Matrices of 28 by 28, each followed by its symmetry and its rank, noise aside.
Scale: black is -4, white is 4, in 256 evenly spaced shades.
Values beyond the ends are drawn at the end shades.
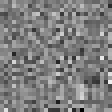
antisymmetric, rank four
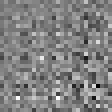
no symmetry, rank four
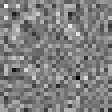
symmetric, rank five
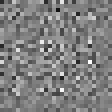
symmetric, rank four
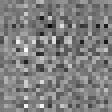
antisymmetric, rank four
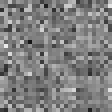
antisymmetric, rank four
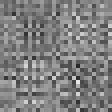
no symmetry, rank three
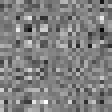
no symmetry, rank three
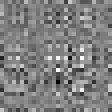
no symmetry, rank three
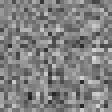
no symmetry, rank five
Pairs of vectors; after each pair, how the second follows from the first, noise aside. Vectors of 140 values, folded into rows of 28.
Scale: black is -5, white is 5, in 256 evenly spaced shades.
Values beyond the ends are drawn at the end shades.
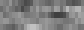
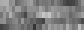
wrapped around.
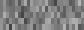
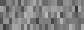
wrapped around.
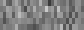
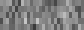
reversed.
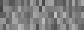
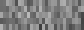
reversed.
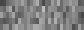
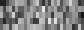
scaled up.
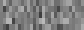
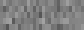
shrunk.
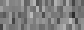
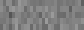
reversed, shrunk.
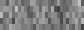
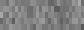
shrunk.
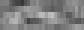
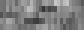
wrapped around.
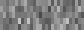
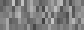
wrapped around.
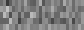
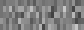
reversed, negated.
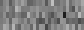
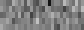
wrapped around.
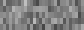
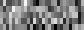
scaled up.
